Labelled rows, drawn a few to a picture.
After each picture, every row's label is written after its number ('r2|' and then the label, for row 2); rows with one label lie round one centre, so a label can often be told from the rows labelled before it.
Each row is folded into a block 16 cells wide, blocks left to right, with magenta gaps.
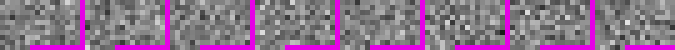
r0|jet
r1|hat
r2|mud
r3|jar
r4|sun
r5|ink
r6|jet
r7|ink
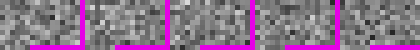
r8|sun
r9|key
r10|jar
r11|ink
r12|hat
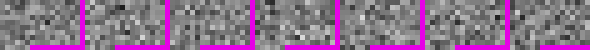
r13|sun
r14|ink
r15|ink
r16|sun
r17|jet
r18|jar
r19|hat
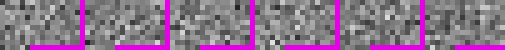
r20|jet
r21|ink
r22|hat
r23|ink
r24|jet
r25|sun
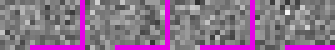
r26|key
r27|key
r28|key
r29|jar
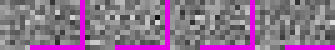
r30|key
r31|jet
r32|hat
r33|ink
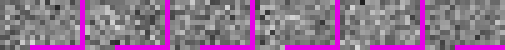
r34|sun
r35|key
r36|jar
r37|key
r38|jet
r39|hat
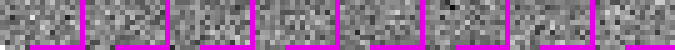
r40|hat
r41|jet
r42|sun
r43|ink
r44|jar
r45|jet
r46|ink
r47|key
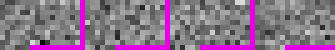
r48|sun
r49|hat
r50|key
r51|sun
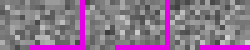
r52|hat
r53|key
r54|sun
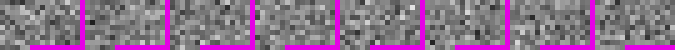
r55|key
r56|ink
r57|sun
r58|jet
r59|jet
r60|hat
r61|ink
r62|hat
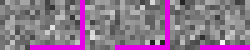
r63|sun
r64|jar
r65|sun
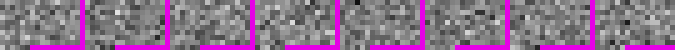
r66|hat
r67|sun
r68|jar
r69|sun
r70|sun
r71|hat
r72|hat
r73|jar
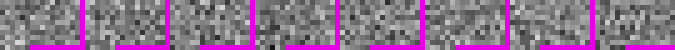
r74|ink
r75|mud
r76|jet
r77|sun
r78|hat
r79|hat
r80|hat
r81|ink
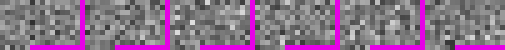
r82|jar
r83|sun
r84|jar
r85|jet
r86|jar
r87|sun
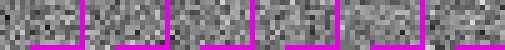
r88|ink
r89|hat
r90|sun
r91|key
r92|key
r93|hat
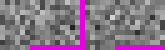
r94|key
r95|jar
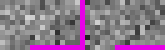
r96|key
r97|jet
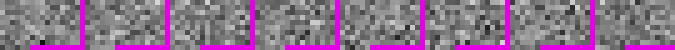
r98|sun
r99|jet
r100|jar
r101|ink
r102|jar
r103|key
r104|jet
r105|hat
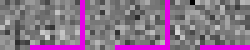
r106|sun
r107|sun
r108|jet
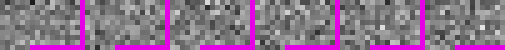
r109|hat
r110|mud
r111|hat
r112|jar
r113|sun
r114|sun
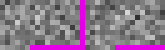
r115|key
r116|jet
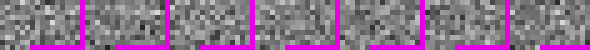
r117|jar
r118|jar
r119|jet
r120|jar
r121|hat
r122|mud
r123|jar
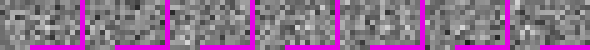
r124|ink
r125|jar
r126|ink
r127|ink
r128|mud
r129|sun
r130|jar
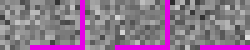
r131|key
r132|hat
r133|jar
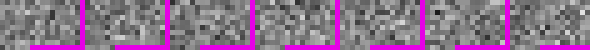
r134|jar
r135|ink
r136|jet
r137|jet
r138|ink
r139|key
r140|hat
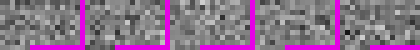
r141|hat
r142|sun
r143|jet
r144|key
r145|sun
